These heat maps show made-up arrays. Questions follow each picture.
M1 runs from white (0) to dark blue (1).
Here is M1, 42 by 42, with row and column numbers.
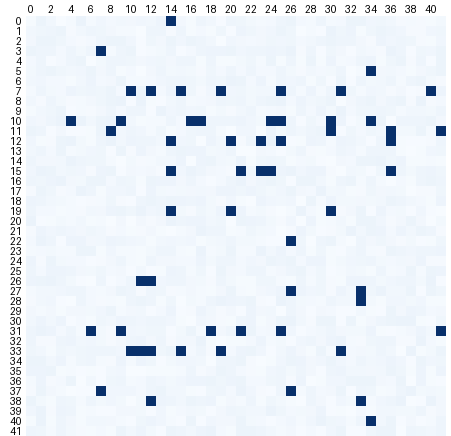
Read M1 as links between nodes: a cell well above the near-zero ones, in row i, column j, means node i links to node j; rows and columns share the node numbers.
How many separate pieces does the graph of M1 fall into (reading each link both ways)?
8
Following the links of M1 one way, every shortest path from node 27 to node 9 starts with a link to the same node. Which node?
node 33
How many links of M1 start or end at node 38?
2
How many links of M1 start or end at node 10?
10
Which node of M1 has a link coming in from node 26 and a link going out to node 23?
node 12
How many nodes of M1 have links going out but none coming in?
8
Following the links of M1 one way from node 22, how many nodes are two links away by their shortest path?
2
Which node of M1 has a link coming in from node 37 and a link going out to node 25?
node 7
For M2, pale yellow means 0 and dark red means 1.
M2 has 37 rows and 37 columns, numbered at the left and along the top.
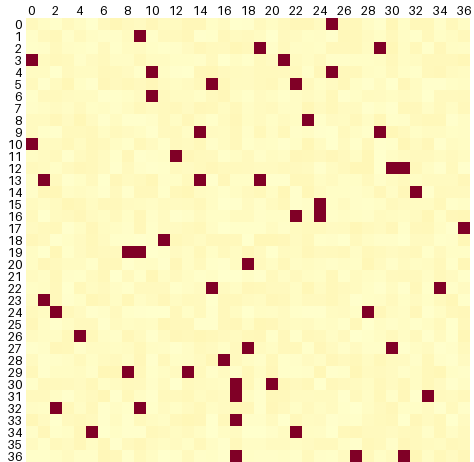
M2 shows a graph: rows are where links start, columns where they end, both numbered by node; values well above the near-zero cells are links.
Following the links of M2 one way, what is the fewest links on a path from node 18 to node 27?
6
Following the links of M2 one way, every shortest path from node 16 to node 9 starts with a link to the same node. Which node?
node 24
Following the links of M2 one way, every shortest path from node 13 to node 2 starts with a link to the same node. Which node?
node 14
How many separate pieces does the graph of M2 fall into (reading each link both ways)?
5
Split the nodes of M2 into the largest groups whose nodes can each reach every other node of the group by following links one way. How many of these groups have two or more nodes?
3
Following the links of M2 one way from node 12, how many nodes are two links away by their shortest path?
3
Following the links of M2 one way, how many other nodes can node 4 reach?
3
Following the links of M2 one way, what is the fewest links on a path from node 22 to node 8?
5
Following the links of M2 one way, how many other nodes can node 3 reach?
3
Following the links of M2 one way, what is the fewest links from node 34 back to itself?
2
